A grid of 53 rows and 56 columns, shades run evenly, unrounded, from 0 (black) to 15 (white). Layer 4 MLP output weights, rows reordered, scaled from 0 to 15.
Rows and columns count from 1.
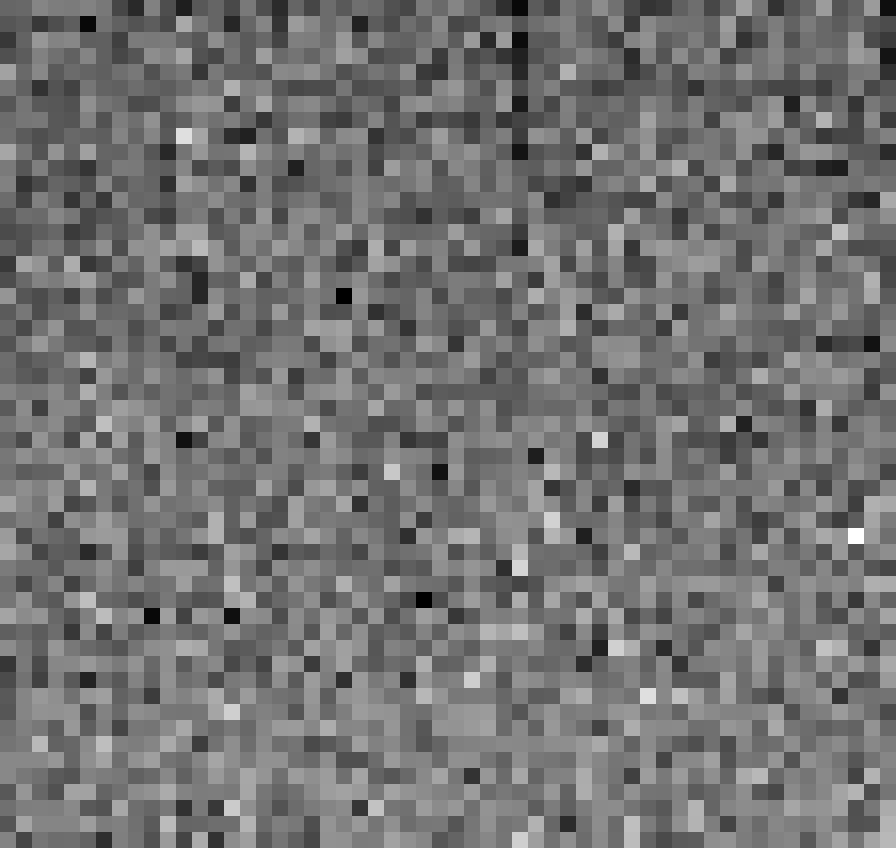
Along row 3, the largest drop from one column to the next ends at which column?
33
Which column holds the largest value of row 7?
17
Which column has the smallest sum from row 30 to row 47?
38
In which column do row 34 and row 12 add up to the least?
37
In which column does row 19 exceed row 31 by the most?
40
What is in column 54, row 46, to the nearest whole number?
6
